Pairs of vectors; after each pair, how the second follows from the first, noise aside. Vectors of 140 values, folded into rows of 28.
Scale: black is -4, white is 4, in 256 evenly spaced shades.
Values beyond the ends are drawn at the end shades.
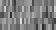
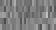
negated, shrunk.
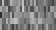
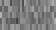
negated, shrunk.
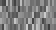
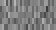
negated, shrunk.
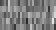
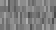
negated, shrunk.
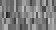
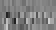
partly zeroed.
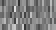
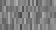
wrapped around, negated, shrunk.
